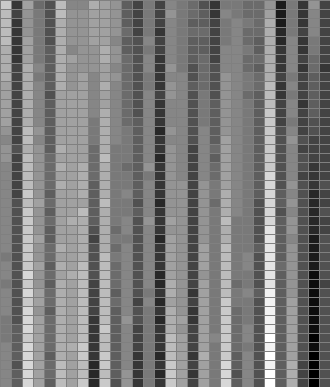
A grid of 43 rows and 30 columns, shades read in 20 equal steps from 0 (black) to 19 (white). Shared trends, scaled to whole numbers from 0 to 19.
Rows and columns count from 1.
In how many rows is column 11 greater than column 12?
17
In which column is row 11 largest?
25
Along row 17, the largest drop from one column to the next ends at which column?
26
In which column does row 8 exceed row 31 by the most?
29
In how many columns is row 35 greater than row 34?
4
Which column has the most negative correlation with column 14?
6
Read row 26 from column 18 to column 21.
5 11 9 13
